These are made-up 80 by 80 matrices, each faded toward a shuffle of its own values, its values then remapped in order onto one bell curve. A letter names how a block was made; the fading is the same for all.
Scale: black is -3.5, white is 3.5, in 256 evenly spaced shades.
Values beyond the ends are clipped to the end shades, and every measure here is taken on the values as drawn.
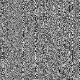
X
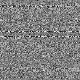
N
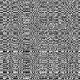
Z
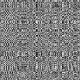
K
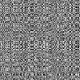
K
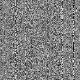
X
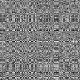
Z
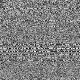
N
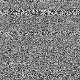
N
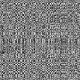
K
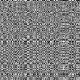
Z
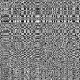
Z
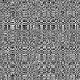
Z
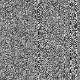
X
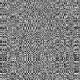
K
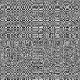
Z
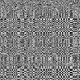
Z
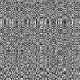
K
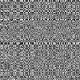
Z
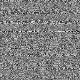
N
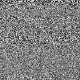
N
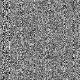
X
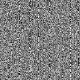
X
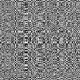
K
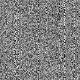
X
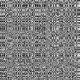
Z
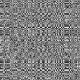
Z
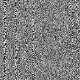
X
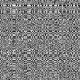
Z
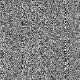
X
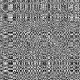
Z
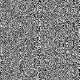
X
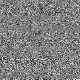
N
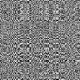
K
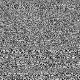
N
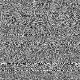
N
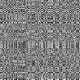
Z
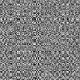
K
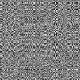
K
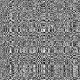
K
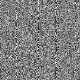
X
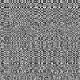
Z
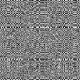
Z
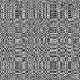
Z
